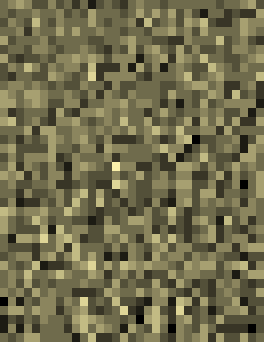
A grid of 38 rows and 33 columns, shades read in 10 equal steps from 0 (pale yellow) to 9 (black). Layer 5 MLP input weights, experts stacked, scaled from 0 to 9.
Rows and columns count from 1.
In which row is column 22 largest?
37
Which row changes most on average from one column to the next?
34
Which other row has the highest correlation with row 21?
19
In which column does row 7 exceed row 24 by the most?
22
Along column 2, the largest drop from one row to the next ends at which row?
14
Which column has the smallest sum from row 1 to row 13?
12
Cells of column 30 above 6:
5
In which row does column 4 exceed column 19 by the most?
3
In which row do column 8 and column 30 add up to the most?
18
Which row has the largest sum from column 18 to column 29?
26
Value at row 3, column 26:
2
